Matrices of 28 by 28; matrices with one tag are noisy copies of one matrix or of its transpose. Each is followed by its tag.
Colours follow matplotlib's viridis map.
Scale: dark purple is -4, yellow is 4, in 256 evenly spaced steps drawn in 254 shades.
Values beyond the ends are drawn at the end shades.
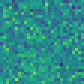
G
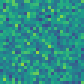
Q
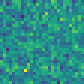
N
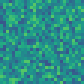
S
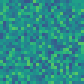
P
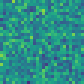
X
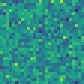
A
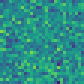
G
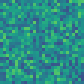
S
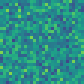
X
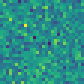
G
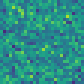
S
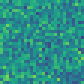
Q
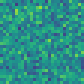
P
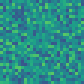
N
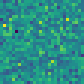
X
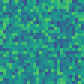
X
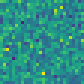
Q
